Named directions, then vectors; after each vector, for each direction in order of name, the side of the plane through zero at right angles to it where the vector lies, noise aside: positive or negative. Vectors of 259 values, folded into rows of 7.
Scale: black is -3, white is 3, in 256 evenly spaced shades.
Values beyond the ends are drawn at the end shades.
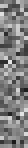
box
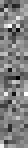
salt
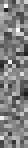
positive, negative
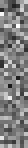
positive, positive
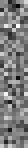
positive, positive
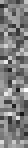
negative, positive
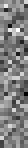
positive, negative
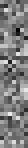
negative, positive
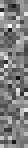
positive, positive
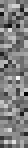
negative, negative
